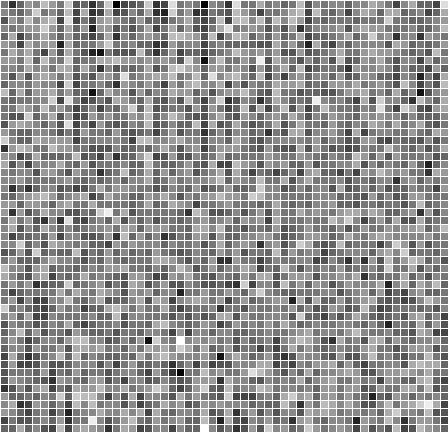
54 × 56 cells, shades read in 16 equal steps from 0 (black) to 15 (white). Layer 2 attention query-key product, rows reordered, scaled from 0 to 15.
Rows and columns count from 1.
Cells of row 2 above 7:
25
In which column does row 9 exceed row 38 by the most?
22
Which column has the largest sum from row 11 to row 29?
19
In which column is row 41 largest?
21
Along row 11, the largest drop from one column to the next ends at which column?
10
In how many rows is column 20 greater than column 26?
23
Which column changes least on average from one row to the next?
41
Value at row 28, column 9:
13
